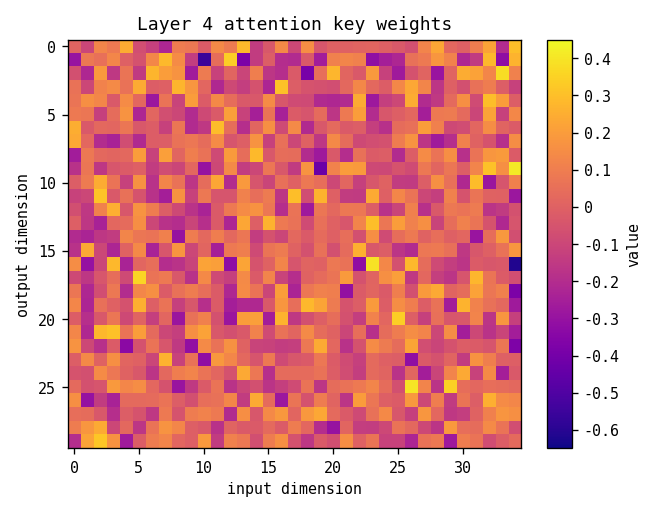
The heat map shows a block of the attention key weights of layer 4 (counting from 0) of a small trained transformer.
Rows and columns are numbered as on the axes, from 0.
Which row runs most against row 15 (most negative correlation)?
16
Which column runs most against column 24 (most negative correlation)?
12
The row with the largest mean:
0
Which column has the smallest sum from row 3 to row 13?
6
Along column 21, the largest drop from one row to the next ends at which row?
18
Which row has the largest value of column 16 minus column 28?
3
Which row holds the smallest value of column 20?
28
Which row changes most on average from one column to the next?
1
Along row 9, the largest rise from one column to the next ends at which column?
20
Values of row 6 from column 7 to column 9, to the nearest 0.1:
-0.1 0.1 -0.2
